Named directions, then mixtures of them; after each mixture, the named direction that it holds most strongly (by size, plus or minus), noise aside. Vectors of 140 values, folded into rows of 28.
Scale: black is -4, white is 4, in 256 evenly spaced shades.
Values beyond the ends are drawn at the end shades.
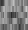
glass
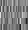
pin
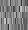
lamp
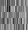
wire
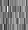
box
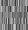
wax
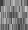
glass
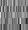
pin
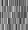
wax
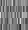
pin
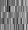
wire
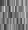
wire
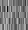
box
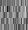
wire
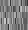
lamp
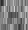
glass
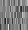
lamp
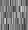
lamp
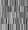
wax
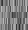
wax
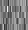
box
